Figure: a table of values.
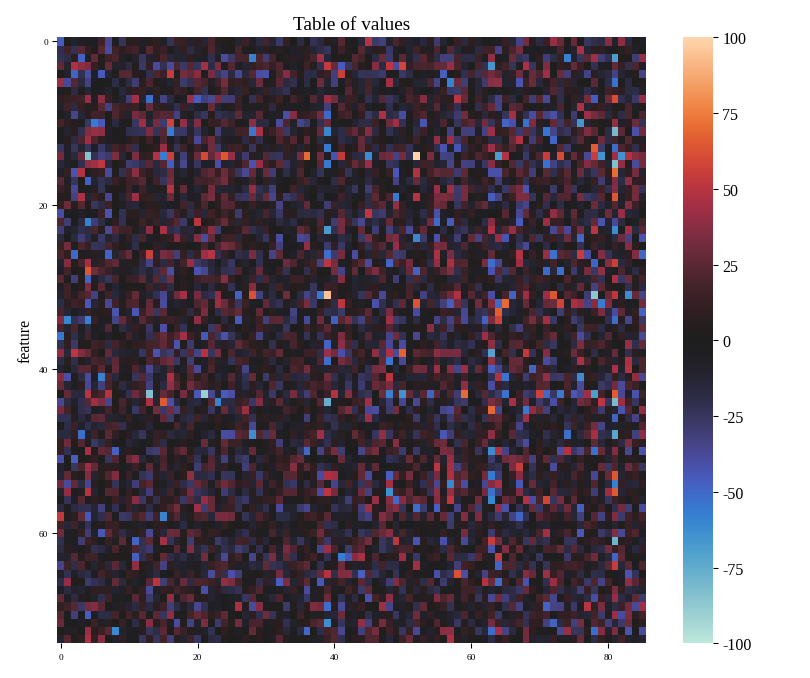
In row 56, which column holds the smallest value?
63
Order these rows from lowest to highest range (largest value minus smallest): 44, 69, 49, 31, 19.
49, 69, 19, 44, 31
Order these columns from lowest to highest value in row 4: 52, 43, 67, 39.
43, 52, 39, 67
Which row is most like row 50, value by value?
72
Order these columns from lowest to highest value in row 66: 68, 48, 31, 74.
68, 48, 31, 74
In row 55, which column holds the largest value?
81
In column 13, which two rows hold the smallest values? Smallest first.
43, 7
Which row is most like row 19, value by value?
16
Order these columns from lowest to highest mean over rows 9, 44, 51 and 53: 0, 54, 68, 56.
0, 54, 56, 68
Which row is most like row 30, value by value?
73
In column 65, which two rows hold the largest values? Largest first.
32, 14
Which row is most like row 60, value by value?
42
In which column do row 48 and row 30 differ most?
28
